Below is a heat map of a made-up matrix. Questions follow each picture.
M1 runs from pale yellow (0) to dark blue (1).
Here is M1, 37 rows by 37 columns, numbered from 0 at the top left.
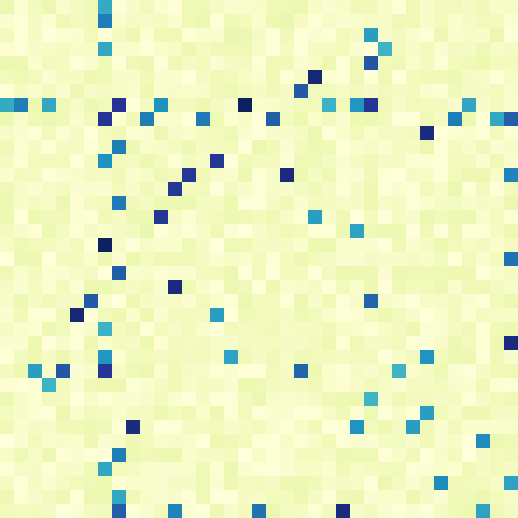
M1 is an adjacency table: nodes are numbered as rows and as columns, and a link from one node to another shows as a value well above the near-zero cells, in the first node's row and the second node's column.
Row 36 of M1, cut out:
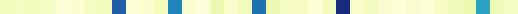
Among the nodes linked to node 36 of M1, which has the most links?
node 8
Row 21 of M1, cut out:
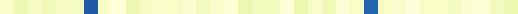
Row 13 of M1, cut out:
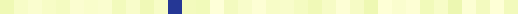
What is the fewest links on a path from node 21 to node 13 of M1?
6
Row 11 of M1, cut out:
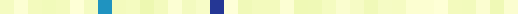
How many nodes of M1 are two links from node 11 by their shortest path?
10
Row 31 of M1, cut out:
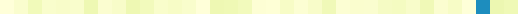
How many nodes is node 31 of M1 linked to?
1
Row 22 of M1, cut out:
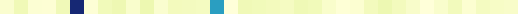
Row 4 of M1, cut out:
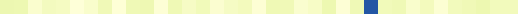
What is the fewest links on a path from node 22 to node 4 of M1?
5
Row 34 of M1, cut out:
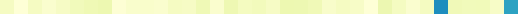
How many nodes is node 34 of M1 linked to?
2
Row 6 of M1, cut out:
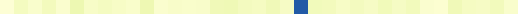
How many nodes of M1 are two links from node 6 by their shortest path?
1
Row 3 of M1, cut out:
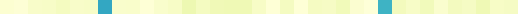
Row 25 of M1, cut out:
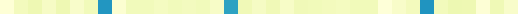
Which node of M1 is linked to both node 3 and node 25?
node 7
